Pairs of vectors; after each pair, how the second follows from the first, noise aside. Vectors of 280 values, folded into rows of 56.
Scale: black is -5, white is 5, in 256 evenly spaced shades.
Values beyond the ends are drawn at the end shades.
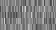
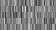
copied.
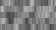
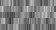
copied.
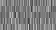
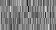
wrapped around, negated.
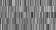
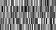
wrapped around, scaled up.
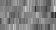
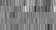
partly zeroed.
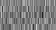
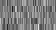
shuffled.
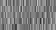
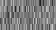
reversed.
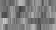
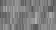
reversed, negated, shrunk.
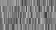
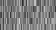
shuffled.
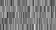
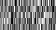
wrapped around, negated, scaled up.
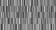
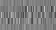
partly zeroed.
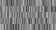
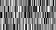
wrapped around, scaled up.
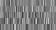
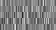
copied.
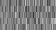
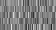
shuffled.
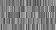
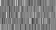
reversed, partly zeroed.
